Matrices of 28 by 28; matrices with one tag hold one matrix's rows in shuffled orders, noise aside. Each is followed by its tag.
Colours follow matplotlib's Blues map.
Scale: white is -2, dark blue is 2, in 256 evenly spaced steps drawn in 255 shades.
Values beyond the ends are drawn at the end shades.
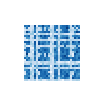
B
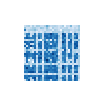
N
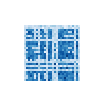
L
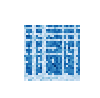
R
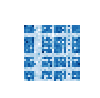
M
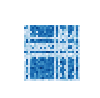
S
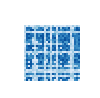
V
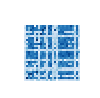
L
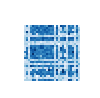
S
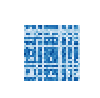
N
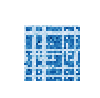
R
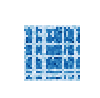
R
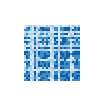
B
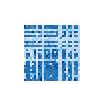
N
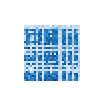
N
